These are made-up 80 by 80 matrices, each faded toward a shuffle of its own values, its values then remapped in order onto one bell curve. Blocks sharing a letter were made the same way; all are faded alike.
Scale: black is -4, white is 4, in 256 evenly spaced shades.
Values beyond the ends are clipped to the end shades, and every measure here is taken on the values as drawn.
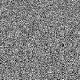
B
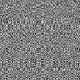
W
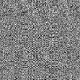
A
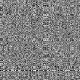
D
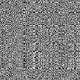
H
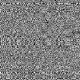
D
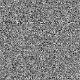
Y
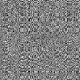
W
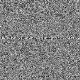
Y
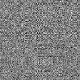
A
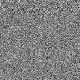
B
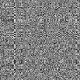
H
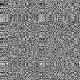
W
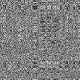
A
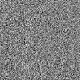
B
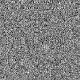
B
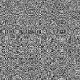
D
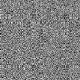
A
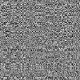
D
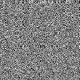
B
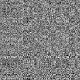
A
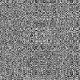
A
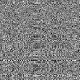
D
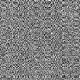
W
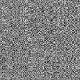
A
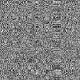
A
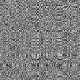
W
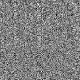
B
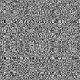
D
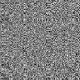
A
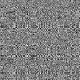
D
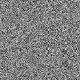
B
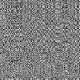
W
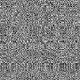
D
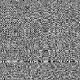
D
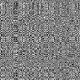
W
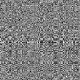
H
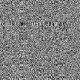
A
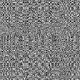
W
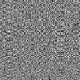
W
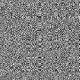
D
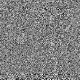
Y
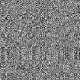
A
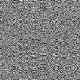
A
